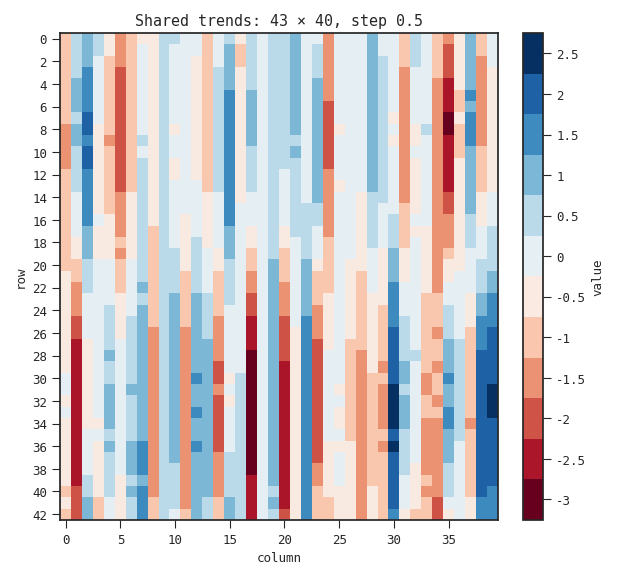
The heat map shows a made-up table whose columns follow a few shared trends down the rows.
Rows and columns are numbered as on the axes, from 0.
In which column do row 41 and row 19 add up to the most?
30
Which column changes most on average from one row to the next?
35
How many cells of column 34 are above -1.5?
12
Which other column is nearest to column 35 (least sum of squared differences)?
31
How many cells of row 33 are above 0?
16
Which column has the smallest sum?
34
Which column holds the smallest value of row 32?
17
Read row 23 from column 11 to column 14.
-1 1 0.5 -1
